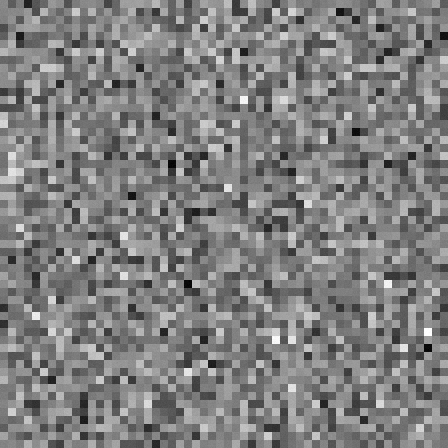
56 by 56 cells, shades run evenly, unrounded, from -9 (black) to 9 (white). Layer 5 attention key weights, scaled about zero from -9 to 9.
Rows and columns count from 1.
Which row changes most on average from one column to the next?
42
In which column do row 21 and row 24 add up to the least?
22
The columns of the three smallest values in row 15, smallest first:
20, 8, 56
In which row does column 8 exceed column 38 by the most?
9
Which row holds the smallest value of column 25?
27
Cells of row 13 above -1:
37
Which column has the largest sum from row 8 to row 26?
7
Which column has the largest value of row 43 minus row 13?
28
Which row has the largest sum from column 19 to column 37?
5
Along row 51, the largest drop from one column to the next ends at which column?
41
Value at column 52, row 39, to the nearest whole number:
4
